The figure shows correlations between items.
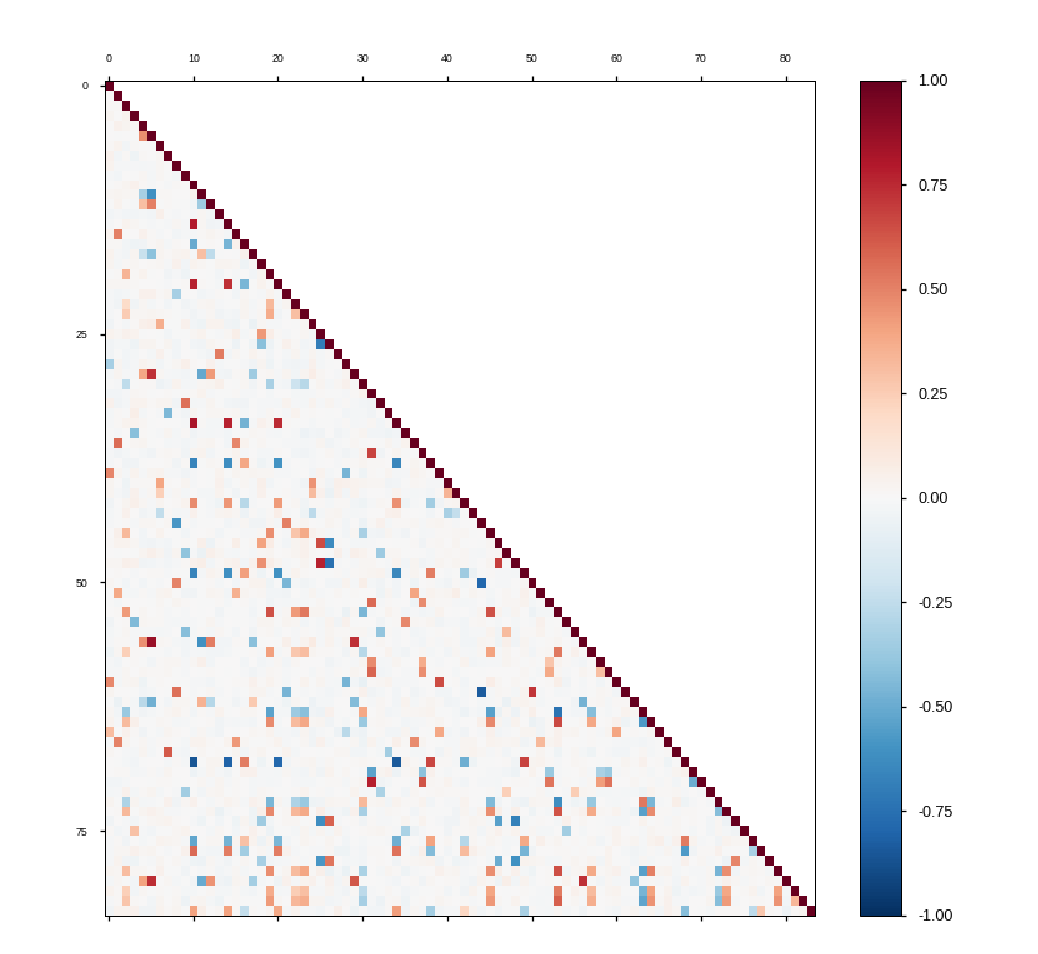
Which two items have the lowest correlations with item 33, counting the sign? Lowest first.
7, 67
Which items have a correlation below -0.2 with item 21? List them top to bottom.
8, 50, 61
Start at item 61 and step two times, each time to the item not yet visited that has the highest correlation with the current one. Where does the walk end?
8
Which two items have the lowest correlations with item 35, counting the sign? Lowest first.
3, 75
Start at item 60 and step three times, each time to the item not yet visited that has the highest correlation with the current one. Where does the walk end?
65
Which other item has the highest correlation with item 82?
53
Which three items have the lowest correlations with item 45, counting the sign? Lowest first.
63, 72, 30
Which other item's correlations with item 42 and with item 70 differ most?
31
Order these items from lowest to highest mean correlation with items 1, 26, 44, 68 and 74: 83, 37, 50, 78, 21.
50, 83, 37, 21, 78
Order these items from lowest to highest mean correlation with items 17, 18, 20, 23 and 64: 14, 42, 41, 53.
41, 42, 14, 53
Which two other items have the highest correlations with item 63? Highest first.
72, 30
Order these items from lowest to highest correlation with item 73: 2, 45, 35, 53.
35, 2, 45, 53
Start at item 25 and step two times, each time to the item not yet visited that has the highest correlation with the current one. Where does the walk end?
46
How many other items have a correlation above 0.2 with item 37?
5
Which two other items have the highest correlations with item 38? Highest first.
68, 49
